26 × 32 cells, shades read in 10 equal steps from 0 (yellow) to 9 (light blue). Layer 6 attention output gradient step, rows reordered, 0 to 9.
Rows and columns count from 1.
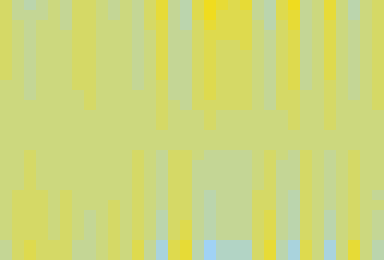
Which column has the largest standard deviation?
18
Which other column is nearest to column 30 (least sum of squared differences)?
3
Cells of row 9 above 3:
20
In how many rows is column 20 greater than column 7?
11
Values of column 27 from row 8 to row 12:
4 4 4 4 4
